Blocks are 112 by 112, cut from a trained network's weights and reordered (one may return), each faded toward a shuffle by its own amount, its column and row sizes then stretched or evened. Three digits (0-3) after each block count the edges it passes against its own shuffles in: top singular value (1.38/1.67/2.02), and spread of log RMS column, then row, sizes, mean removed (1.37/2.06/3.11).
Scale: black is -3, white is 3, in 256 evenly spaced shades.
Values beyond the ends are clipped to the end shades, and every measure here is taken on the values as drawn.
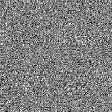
3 0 2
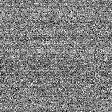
2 0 0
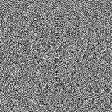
3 0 0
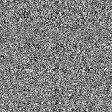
2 0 2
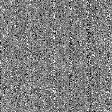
0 2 0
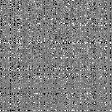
1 3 3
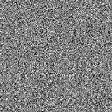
3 1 1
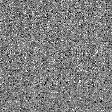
0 0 2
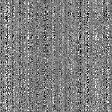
3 3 2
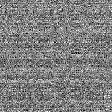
3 0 1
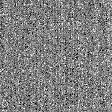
1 0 1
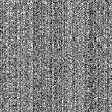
3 1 2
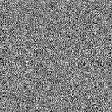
3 1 1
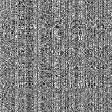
3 1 2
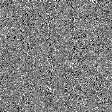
0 2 1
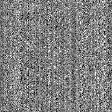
2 2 0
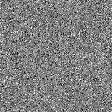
1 0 1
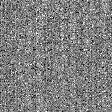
1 0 1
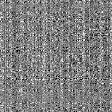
3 0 3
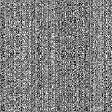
3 2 2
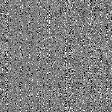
0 3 0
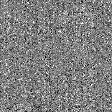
0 1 1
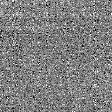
1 2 0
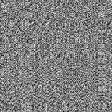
3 0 0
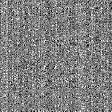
2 0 2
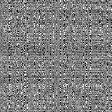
3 3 0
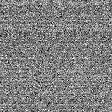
2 0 0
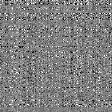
1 2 3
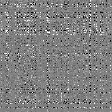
1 3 3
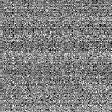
3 2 1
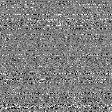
1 0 3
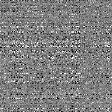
2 2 3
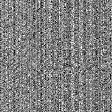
3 2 0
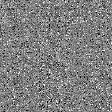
0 2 0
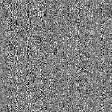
2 3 0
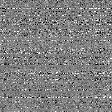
1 1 3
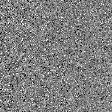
0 2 0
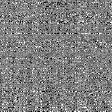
1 0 3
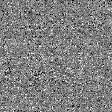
0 1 1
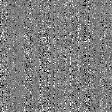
0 3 1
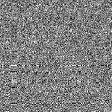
3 0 2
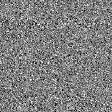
1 1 1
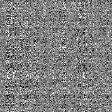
2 3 0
